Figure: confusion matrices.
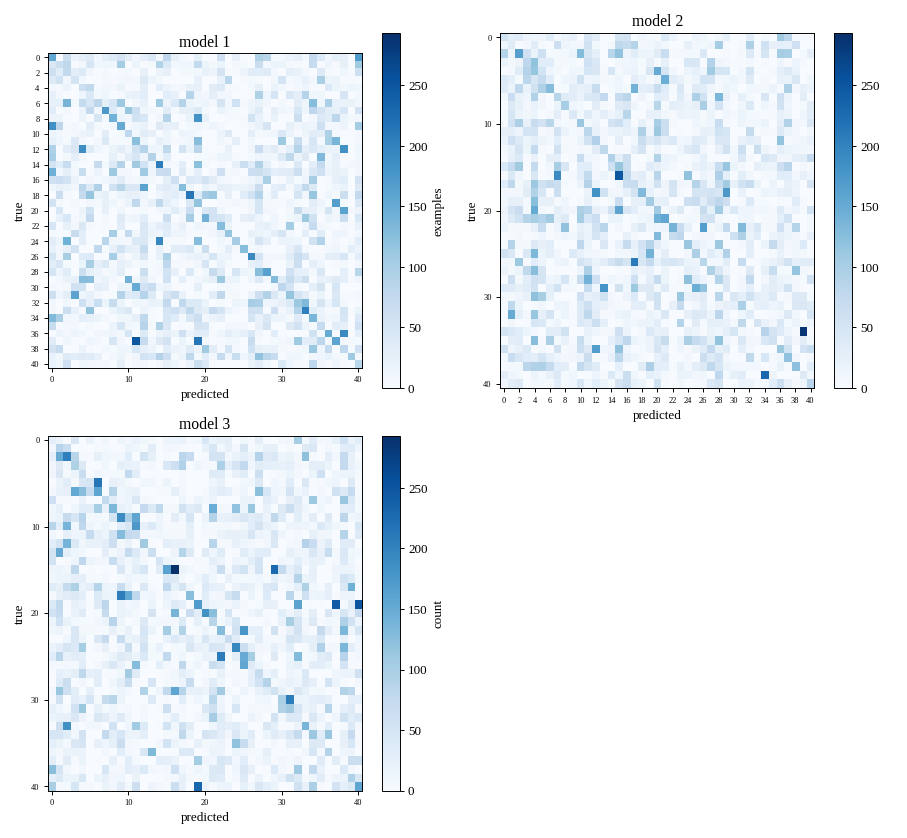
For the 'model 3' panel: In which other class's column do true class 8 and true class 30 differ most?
31
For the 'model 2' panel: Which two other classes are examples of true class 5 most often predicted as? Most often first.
21, 3
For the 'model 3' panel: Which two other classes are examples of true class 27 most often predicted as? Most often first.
10, 4
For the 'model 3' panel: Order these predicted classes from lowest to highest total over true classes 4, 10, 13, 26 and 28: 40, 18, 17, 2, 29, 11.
29, 40, 18, 17, 2, 11
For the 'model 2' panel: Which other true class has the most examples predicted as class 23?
30
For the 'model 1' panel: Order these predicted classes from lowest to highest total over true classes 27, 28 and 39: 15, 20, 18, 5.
20, 18, 5, 15
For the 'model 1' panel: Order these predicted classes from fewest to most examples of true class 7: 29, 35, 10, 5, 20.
20, 29, 35, 5, 10
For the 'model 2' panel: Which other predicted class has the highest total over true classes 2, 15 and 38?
10
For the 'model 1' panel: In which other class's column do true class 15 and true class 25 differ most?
0
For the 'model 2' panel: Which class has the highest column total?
4
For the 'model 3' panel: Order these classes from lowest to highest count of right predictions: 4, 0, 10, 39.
0, 10, 4, 39
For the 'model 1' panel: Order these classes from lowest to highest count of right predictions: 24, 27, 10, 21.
27, 21, 10, 24
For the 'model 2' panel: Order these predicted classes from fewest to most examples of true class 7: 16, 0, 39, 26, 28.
0, 39, 26, 16, 28
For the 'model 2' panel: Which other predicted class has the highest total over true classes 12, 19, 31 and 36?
15
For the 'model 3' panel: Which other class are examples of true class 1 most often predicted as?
2
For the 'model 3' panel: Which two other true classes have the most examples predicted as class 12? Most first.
29, 8
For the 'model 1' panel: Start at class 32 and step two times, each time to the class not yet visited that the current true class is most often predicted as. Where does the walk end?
5
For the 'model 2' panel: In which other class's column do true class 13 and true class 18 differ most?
12
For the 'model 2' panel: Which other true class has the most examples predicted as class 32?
1
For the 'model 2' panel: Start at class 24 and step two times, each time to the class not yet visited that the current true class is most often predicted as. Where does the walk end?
11
